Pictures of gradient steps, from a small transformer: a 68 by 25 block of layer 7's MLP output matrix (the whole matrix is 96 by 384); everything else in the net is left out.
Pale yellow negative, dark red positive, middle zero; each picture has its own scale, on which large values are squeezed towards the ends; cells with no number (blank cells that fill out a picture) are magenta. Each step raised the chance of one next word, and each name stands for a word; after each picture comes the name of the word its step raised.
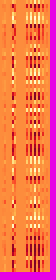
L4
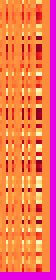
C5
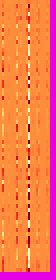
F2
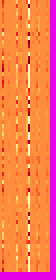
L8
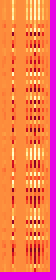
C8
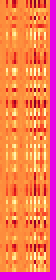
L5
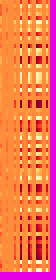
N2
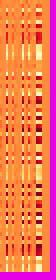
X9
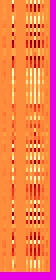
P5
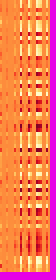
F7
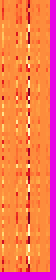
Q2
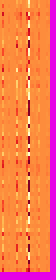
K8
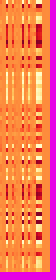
P5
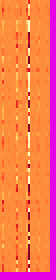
N2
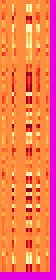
F7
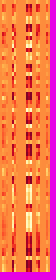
L4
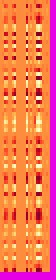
Q2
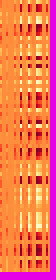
L4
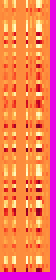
F7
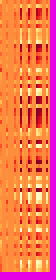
C5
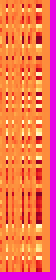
Q2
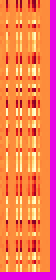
L5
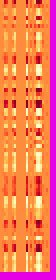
L5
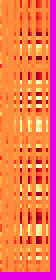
Q2
